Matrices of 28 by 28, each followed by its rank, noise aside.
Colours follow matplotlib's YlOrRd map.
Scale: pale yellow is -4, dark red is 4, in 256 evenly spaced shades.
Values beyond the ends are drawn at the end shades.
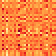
two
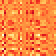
two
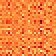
three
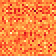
eight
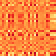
two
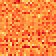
six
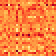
three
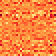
three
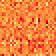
six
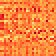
four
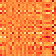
two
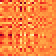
two
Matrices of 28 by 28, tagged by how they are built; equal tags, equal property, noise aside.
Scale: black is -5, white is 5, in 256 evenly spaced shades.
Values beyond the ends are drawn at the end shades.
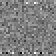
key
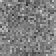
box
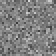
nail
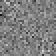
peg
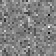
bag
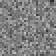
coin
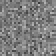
coin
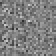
coin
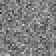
nail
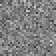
nail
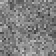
box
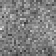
box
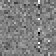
bag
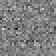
key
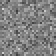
coin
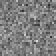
nail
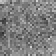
box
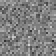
nail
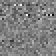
key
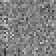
bag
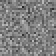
coin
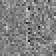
bag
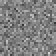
coin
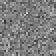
nail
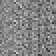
coin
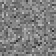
coin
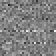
key
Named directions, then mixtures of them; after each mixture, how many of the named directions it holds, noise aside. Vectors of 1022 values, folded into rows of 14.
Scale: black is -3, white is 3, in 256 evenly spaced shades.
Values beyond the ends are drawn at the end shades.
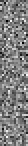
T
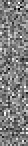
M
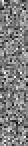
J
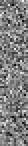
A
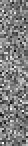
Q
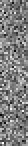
one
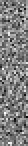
four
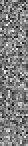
two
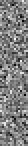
one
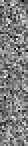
two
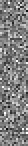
one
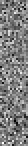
four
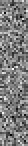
two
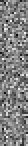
one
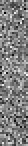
four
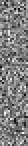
four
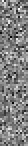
four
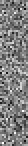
four
